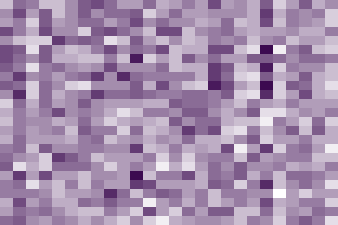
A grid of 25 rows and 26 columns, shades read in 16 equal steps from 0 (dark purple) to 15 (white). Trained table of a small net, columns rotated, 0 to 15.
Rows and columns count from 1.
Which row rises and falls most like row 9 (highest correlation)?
11
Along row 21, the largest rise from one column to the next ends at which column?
22
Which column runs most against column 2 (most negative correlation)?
5
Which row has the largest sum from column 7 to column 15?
25
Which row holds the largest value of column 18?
15
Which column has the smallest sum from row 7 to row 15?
17
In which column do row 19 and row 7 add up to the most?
13
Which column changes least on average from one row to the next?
16
